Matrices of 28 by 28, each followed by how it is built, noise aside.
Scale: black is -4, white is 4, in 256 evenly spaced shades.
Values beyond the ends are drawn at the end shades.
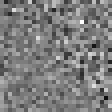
upper triangular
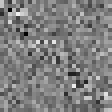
banded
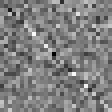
diagonal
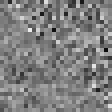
upper triangular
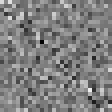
banded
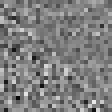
lower triangular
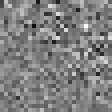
upper triangular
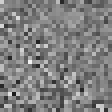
lower triangular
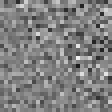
upper triangular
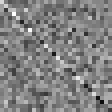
diagonal
